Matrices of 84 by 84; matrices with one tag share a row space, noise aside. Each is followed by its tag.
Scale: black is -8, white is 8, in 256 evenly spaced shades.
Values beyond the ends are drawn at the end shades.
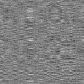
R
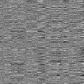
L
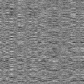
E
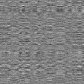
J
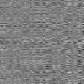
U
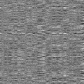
L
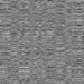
J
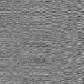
U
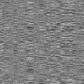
R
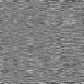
R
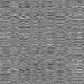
J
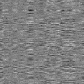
R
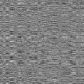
E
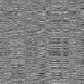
L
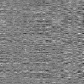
U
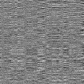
L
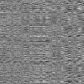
U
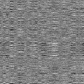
E
